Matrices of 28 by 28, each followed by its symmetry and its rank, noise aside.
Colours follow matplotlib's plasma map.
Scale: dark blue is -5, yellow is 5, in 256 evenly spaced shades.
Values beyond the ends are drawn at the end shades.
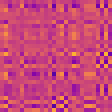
antisymmetric, rank two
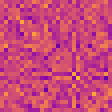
symmetric, rank four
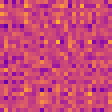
antisymmetric, rank four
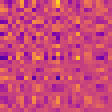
antisymmetric, rank two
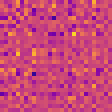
antisymmetric, rank four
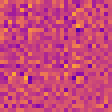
symmetric, rank four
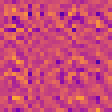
no symmetry, rank three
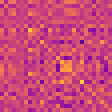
symmetric, rank three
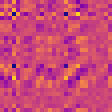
symmetric, rank two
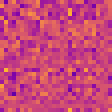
no symmetry, rank four
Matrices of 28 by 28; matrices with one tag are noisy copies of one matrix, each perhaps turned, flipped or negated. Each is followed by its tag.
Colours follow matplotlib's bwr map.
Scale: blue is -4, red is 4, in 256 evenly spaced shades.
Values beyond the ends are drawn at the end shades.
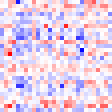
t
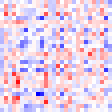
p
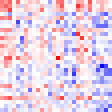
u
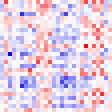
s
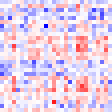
s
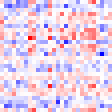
t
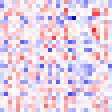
p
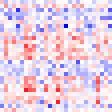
s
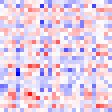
p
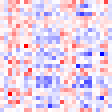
s
